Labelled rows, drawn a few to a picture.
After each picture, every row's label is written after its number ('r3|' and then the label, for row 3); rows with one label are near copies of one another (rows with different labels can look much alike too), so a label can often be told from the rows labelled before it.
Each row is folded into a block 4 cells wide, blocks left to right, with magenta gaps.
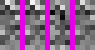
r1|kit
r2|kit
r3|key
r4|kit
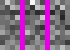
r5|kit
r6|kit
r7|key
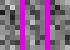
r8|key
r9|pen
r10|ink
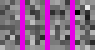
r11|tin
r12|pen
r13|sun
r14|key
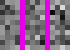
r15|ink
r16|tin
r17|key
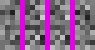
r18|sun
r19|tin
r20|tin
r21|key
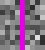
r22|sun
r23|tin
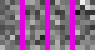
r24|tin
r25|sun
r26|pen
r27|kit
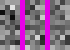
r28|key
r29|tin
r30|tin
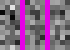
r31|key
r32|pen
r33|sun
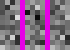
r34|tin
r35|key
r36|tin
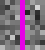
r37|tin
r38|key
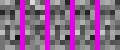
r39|sun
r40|kit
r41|sun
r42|sun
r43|sun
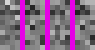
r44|kit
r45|ink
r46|sun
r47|ink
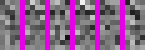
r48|pen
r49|kit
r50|sun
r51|kit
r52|ink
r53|pen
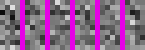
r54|key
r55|ink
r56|kit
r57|key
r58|tin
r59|pen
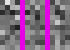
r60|kit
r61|key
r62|pen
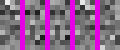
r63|kit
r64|sun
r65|sun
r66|kit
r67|tin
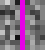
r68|sun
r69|pen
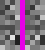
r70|tin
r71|tin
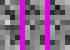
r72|pen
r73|ink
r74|ink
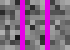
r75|sun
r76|ink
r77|ink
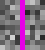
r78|tin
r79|sun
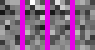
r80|ink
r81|kit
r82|kit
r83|sun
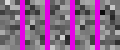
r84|kit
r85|ink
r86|tin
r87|ink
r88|key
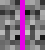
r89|sun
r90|sun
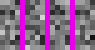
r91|sun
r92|tin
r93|ink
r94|sun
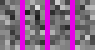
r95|pen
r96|key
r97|kit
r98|tin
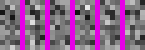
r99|key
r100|pen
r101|ink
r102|key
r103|pen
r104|sun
